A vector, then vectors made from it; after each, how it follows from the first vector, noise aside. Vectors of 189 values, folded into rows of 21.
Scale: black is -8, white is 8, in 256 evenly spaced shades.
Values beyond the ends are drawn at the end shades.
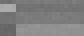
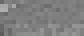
partly zeroed.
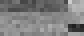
reversed, negated, scaled up.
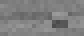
wrapped around, negated, partly zeroed.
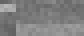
copied.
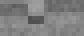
wrapped around, negated.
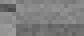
negated.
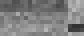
reversed, negated, scaled up.
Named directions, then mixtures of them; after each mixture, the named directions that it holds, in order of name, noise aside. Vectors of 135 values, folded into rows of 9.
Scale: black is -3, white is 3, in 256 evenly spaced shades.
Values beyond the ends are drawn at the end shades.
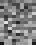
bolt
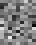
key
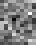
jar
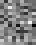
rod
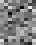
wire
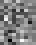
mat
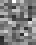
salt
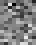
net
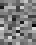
key.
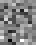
mat.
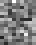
salt, wire.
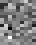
jar, key.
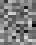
jar, net, rod.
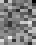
net, rod, wire.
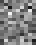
wire.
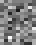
key, wire.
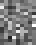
key, rod.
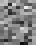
net, rod, wire.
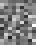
key.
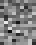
bolt.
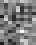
mat, salt.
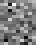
net.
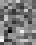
mat, wire.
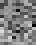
key, net, rod.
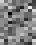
wire.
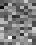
bolt, key, net.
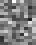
salt.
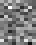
mat, rod, wire.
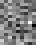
rod.
